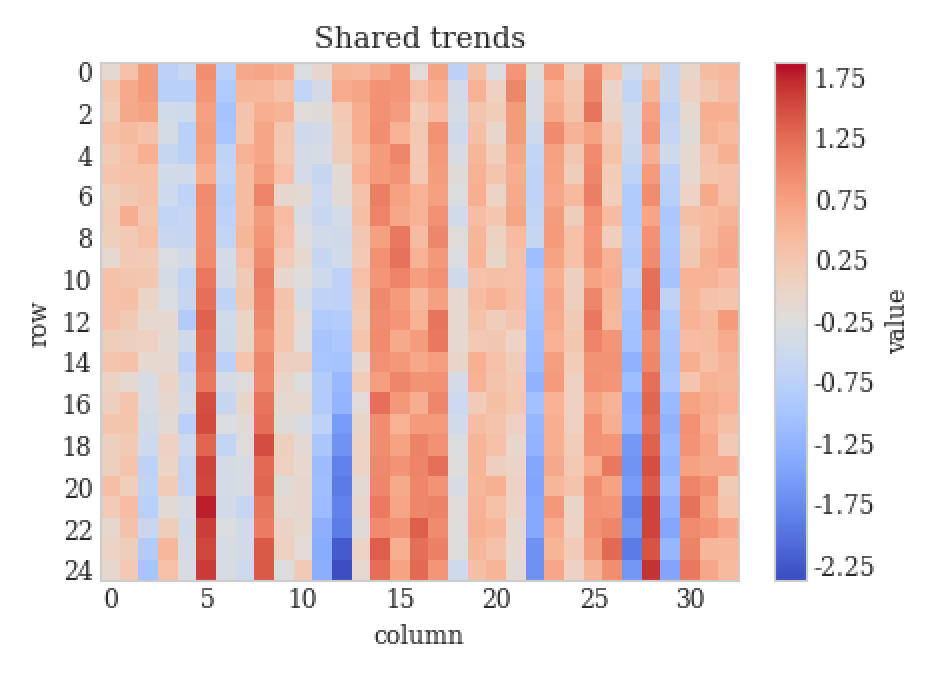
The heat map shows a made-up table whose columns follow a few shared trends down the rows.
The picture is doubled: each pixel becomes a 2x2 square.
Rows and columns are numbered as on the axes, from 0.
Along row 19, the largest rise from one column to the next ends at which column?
28
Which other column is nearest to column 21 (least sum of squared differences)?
13
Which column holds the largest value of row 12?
5
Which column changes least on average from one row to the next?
21
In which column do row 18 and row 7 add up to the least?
27
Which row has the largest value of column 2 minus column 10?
1
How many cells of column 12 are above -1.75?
19
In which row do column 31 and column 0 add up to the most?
20
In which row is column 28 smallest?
0
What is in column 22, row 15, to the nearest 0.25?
-1.25
